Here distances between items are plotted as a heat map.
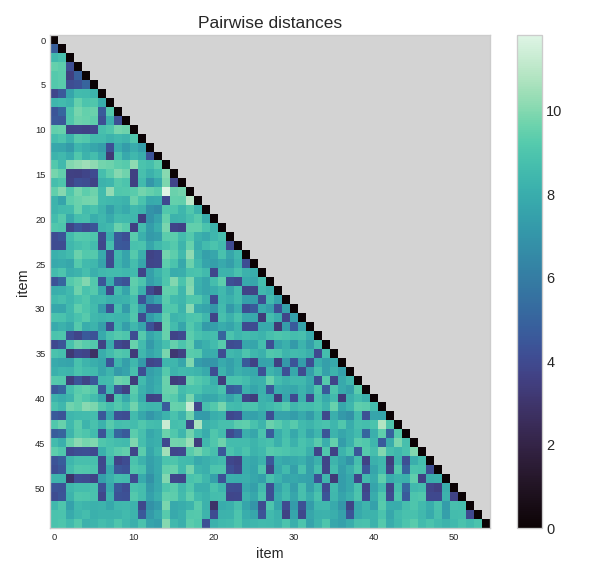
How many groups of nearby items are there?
7
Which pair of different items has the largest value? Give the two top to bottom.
14, 17
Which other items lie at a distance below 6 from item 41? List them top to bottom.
14, 18, 45
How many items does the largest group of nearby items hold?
16
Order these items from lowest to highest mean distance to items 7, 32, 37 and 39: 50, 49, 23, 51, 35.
50, 51, 23, 49, 35
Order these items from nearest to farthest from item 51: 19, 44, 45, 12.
44, 12, 19, 45
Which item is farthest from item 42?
17
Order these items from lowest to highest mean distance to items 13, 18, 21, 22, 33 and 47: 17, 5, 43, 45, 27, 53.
27, 5, 45, 53, 43, 17
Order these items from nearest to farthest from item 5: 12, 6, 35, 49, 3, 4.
35, 49, 3, 4, 12, 6
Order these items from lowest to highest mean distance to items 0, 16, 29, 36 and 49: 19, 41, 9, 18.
9, 19, 18, 41
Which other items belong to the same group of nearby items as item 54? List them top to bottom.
19
